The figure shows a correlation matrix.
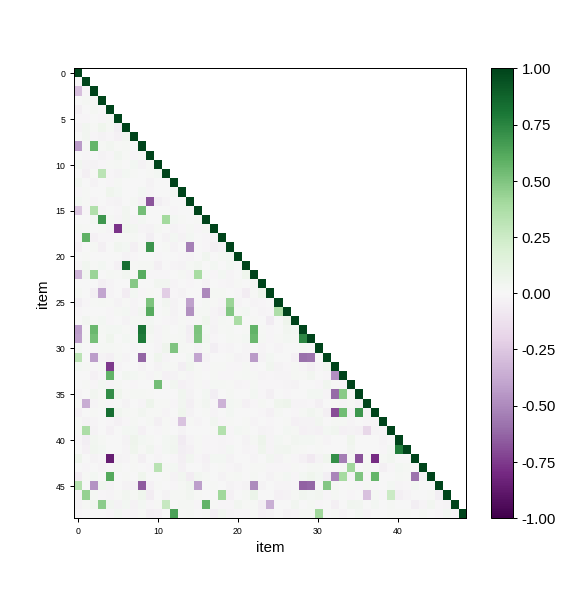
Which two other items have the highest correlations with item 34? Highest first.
10, 43
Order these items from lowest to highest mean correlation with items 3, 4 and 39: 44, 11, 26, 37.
26, 11, 44, 37
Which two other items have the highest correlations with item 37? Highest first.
4, 35
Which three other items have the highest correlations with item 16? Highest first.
3, 47, 11
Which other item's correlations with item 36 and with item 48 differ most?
12
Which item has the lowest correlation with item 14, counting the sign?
9
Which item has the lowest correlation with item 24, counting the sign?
16
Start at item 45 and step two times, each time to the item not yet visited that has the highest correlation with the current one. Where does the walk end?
0
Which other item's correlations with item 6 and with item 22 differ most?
21
